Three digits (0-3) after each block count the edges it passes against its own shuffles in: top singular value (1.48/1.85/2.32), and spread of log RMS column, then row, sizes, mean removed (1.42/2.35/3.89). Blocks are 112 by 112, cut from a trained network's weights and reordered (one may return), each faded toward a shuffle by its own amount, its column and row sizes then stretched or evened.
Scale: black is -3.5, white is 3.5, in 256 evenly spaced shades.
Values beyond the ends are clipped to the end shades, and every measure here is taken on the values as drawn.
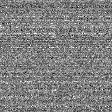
2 0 2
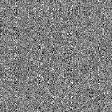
2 2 1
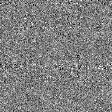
0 1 1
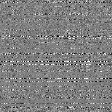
1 1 3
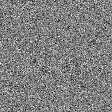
0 0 1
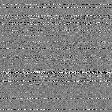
1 0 3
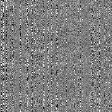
0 3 1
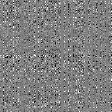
0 3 2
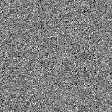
2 1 0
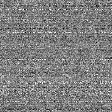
2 1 2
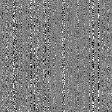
2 3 0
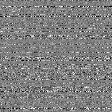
0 0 3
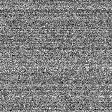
2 0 1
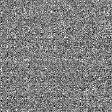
0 2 1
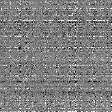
3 2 2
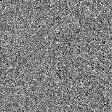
0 1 0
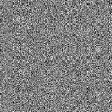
3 2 0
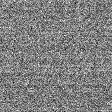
0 0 0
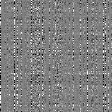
2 3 1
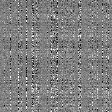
2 3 0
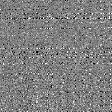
2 1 2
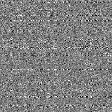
3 1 2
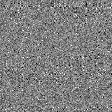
2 0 1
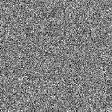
2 1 0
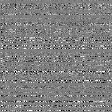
2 1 3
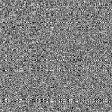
3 0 2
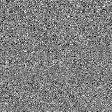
1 0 2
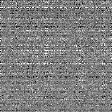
3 2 2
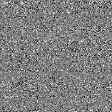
1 1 2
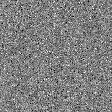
1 0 0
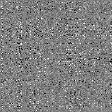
1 2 2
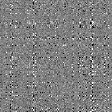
3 2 2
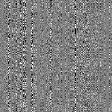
3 3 0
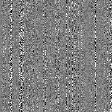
0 3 0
